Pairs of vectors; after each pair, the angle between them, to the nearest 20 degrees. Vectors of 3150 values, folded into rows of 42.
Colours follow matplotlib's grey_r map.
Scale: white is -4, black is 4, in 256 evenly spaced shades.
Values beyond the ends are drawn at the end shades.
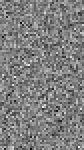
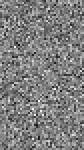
80 degrees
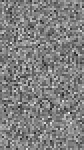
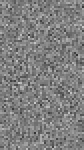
40 degrees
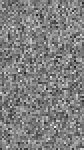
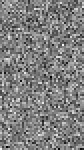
140 degrees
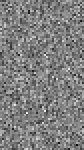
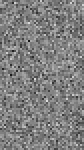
100 degrees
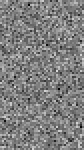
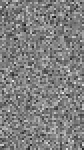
100 degrees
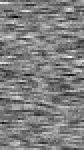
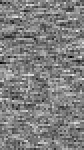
140 degrees
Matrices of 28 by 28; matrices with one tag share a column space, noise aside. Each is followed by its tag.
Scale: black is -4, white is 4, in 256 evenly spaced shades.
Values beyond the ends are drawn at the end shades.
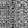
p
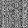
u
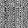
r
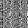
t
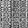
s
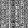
p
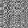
u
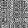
s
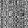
t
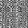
r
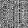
p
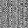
r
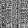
p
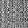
s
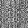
s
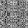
t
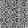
s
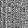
r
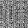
p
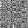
s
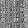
s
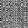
r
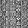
t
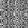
t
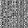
t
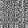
s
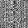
s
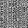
r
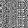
u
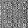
p
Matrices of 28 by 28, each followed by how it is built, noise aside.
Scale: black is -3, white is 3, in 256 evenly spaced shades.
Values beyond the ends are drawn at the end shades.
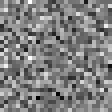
repeating rows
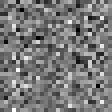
repeating rows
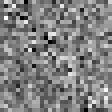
block diagonal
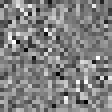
block diagonal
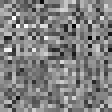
low rank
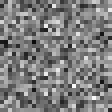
repeating rows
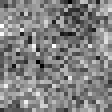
smooth
